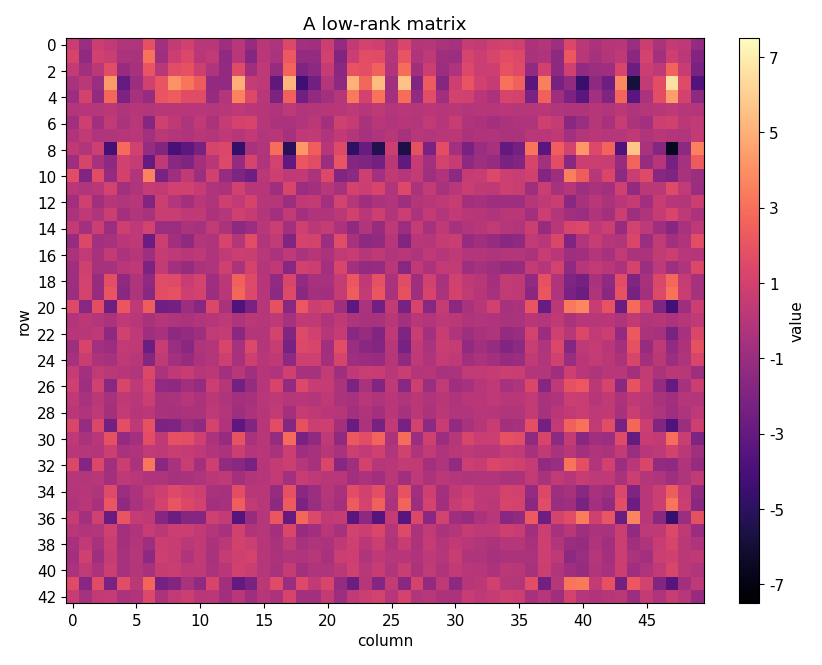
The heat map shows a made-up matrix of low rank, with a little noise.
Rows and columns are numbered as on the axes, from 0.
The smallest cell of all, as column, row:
47, 8
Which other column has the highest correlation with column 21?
12
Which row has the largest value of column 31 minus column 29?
3
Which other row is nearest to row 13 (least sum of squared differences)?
40
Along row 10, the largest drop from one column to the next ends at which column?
7
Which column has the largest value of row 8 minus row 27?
44
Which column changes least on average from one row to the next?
15
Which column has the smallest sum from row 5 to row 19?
6
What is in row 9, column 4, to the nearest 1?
1
